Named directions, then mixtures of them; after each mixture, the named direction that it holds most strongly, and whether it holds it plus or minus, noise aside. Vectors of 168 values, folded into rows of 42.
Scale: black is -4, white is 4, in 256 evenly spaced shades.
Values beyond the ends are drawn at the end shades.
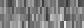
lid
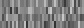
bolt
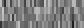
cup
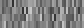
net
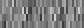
net, minus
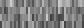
lid, minus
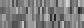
lid, minus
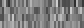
cup, minus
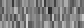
bolt, minus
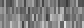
lid, plus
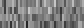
bolt, plus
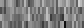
lid, minus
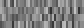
bolt, minus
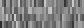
cup, plus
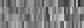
lid, plus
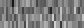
bolt, minus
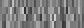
net, minus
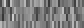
cup, minus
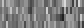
bolt, minus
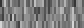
cup, minus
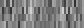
net, plus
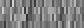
net, minus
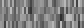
net, minus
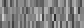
cup, plus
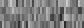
lid, minus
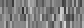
net, plus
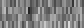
bolt, minus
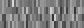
net, minus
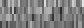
cup, plus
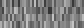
cup, minus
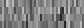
net, minus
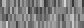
cup, minus
